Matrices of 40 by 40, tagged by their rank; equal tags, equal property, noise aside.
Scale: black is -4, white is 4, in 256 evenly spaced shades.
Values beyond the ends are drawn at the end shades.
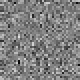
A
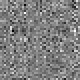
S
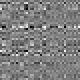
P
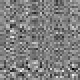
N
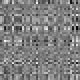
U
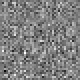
S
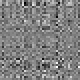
P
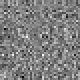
S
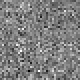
A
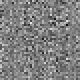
A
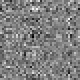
S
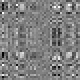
U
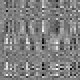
U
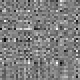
N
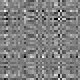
U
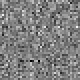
A
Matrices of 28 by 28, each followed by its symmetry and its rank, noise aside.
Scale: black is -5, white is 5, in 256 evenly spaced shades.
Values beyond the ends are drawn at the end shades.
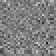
no symmetry, rank four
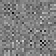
symmetric, rank four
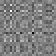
symmetric, rank two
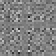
no symmetry, rank four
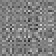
antisymmetric, rank two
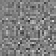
antisymmetric, rank four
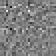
antisymmetric, rank four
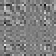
antisymmetric, rank two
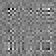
symmetric, rank two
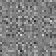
antisymmetric, rank four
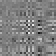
no symmetry, rank two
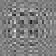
no symmetry, rank two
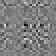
no symmetry, rank two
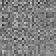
no symmetry, rank four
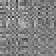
no symmetry, rank three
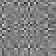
antisymmetric, rank two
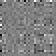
antisymmetric, rank two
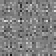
antisymmetric, rank four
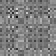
symmetric, rank two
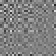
no symmetry, rank two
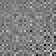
symmetric, rank three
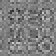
symmetric, rank three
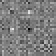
symmetric, rank three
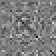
symmetric, rank four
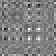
symmetric, rank two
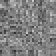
antisymmetric, rank four
